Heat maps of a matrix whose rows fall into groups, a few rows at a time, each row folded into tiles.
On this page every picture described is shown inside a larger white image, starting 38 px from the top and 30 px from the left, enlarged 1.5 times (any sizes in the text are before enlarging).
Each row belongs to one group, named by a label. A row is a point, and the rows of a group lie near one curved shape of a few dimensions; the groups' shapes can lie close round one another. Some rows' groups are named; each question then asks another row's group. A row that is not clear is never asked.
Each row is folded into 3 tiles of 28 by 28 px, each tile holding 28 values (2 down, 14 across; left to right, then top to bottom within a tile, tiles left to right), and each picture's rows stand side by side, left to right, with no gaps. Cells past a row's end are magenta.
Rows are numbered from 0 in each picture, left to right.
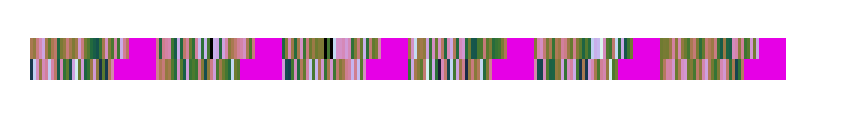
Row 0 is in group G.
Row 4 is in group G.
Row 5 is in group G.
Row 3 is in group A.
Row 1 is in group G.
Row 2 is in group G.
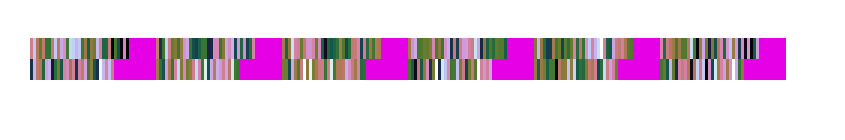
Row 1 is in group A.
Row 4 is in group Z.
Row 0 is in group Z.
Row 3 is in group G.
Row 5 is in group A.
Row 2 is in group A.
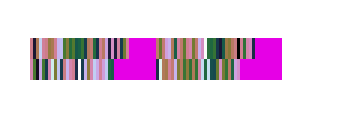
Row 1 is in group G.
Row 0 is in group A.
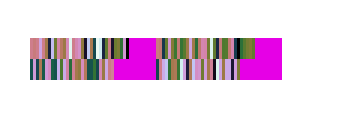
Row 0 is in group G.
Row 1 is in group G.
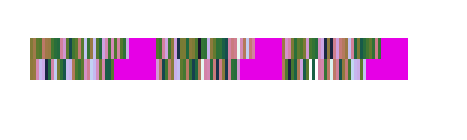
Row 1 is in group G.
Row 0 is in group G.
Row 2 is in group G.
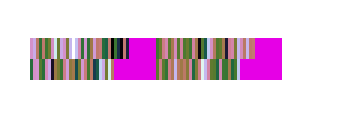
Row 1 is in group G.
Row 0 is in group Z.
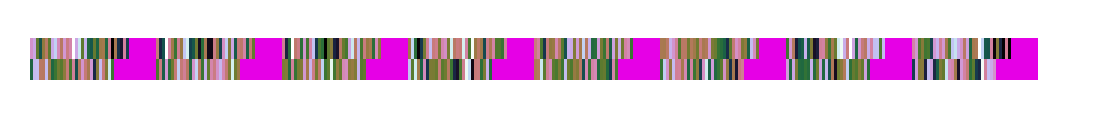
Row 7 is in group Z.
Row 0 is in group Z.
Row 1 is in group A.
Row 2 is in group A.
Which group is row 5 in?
G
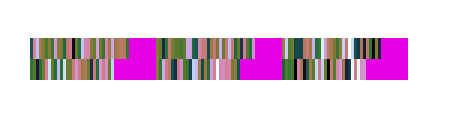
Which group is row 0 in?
G
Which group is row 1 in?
G
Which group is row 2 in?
Z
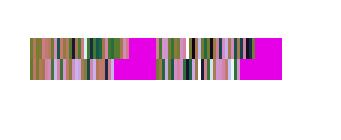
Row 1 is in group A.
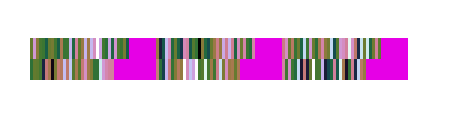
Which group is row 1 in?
A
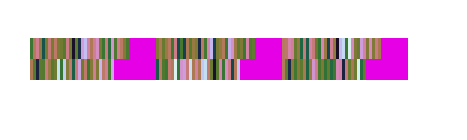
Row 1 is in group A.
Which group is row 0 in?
G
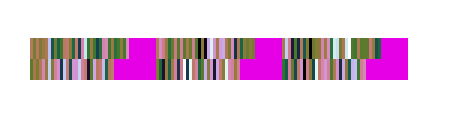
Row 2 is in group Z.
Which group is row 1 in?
G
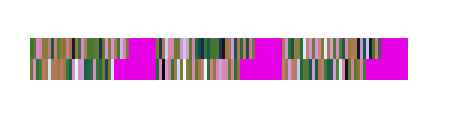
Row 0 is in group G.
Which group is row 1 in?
A
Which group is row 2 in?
Z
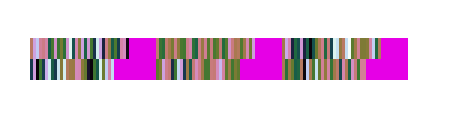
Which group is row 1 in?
G
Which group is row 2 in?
Z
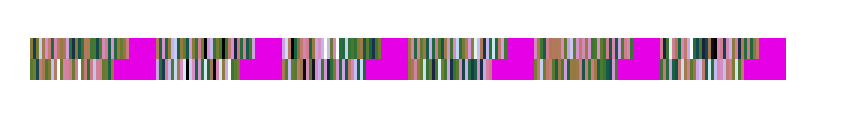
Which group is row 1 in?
A
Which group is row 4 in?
Z
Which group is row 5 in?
A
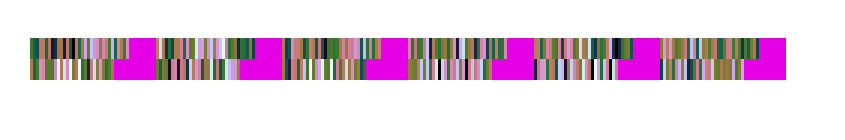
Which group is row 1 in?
Z
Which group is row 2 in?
A
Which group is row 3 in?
A
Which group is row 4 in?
G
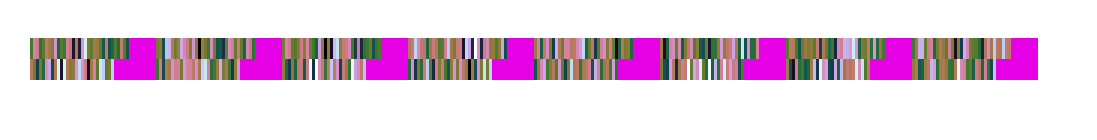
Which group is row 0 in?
G
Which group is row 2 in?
G
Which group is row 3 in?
G
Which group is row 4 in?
G
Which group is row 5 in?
A
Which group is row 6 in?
G
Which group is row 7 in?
G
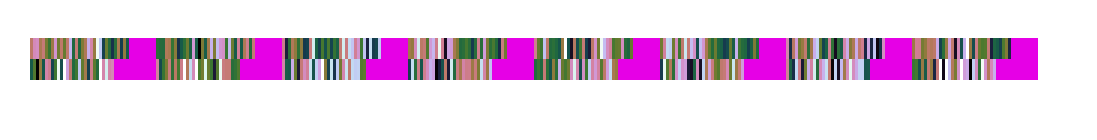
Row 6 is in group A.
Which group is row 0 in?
G
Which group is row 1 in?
A
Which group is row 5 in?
A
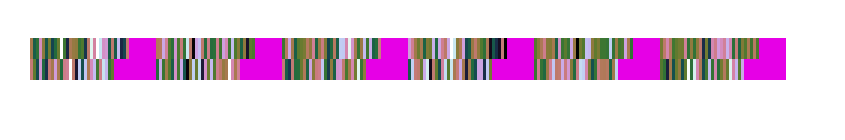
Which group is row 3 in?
Z
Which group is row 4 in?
G
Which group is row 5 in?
G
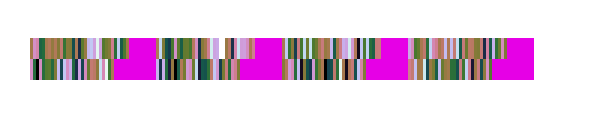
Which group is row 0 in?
G
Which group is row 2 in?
Z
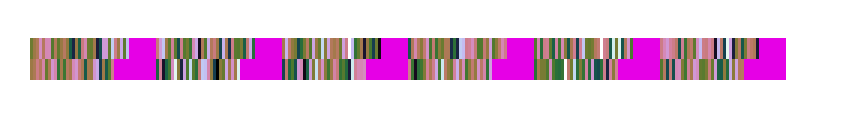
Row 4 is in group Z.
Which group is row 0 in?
G
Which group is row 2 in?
Z
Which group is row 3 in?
G
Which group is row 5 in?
G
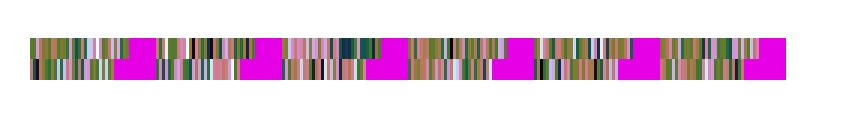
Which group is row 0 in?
G
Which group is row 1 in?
A
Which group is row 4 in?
G
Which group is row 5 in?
G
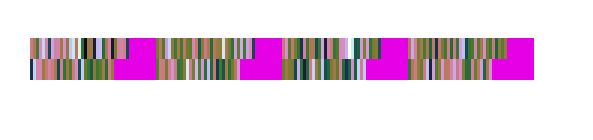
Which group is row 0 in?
G
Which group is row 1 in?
Z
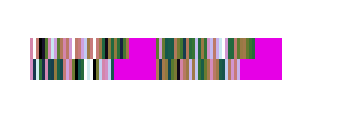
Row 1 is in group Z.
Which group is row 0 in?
Z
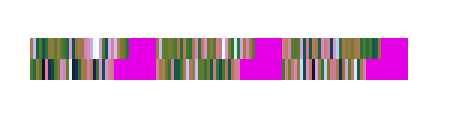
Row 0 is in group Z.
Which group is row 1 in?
Z
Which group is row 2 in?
A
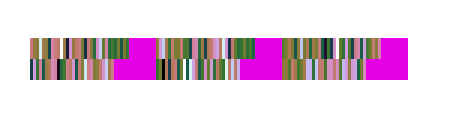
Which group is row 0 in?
A
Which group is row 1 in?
G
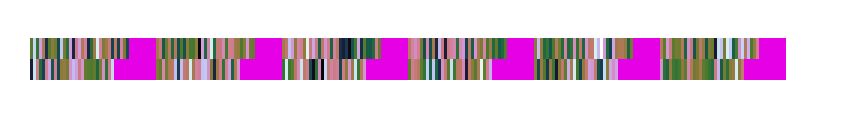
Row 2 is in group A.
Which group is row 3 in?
A
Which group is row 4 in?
Z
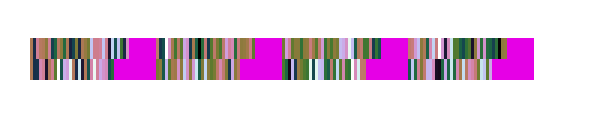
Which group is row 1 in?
A
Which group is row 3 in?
A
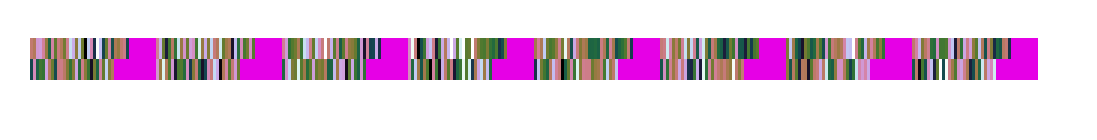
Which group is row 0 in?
G
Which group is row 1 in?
Z
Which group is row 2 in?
Z
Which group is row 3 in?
Z
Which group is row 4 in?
A
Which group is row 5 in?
A
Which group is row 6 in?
Z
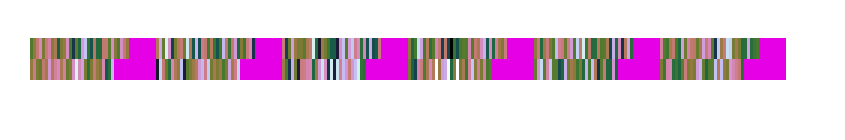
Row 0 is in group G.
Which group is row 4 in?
Z
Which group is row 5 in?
G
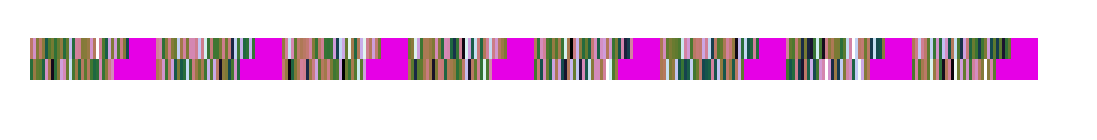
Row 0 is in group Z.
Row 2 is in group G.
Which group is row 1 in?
Z
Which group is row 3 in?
G
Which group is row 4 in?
A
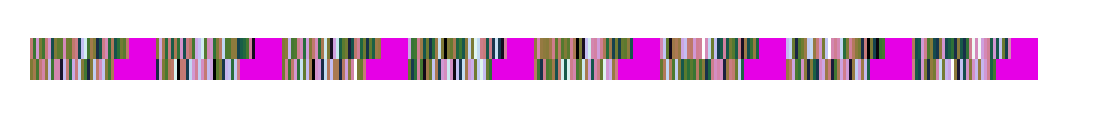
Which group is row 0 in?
A
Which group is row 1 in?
Z
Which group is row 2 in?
A
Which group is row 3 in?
A
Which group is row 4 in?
G
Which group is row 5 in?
Z
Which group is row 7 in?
A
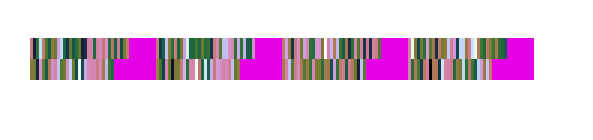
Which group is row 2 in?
Z
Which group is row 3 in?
Z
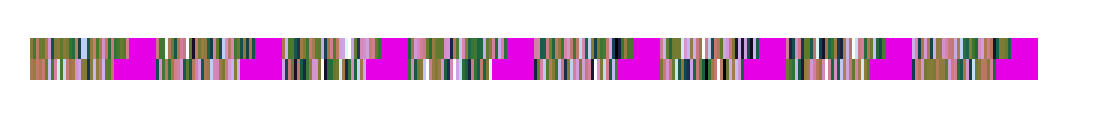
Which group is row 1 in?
A
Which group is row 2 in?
Z
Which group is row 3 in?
G
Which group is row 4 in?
G
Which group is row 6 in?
A
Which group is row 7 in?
G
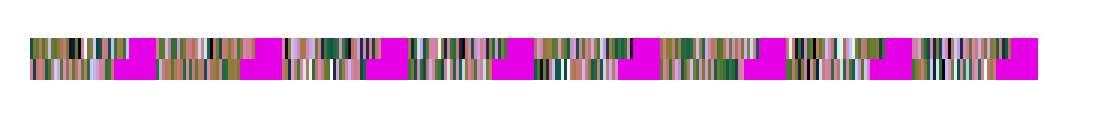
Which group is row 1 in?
G
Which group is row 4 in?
G
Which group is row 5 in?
Z
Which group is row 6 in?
Z
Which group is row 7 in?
A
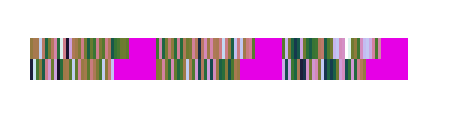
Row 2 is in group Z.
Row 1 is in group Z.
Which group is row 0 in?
A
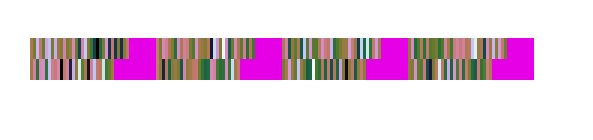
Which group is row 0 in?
A
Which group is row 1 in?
G
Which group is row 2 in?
Z
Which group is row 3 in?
Z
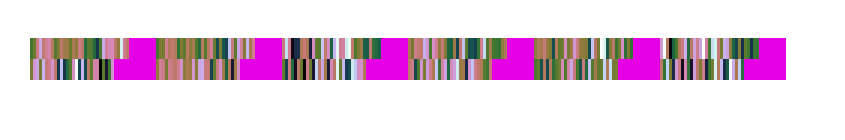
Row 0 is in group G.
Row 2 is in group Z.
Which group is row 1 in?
G
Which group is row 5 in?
Z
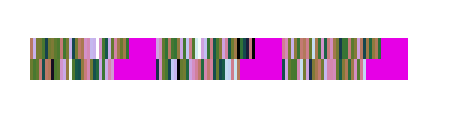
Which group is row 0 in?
Z
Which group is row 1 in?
Z
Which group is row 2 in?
A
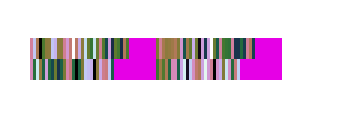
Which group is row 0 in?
Z
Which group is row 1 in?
G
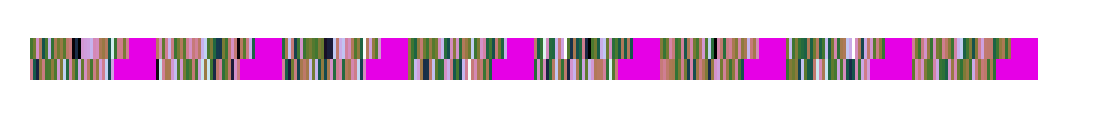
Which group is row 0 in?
G
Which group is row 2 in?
G
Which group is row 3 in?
G
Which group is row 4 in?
A
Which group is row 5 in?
G
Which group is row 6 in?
Z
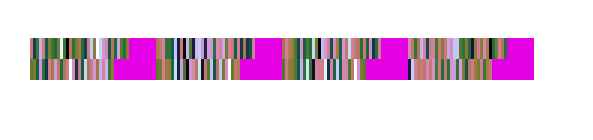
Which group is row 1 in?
A
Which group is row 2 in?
A
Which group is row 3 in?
G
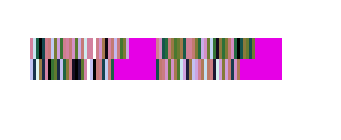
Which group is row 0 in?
Z
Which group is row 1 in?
G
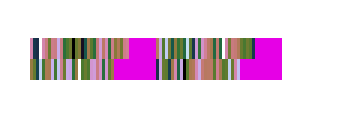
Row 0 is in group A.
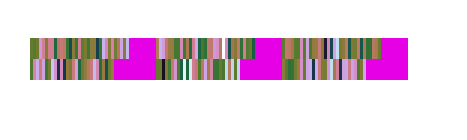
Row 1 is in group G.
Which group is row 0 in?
G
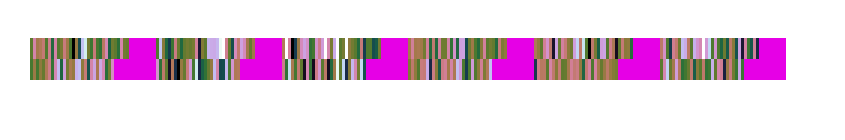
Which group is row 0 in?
G
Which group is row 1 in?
Z
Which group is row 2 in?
Z
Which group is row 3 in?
A
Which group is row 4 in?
G
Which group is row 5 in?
Z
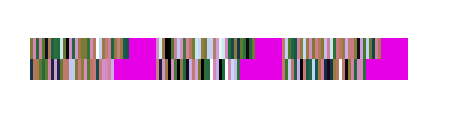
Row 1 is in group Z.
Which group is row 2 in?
Z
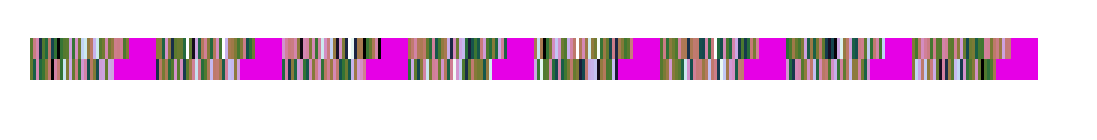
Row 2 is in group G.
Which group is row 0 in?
Z
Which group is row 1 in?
A
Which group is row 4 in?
Z
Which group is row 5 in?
G
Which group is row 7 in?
G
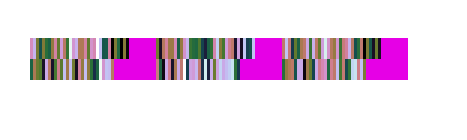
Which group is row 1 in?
A
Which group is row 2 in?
Z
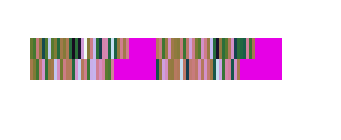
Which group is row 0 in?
G
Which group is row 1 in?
G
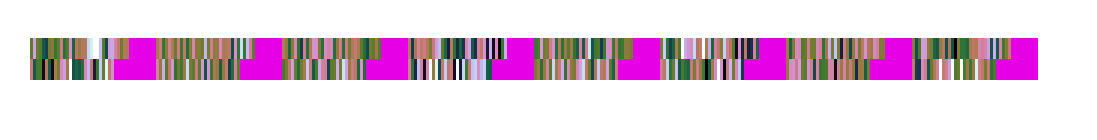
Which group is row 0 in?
Z
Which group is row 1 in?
Z
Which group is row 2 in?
G
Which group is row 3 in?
A
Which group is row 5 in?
Z
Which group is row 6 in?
G
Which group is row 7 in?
A
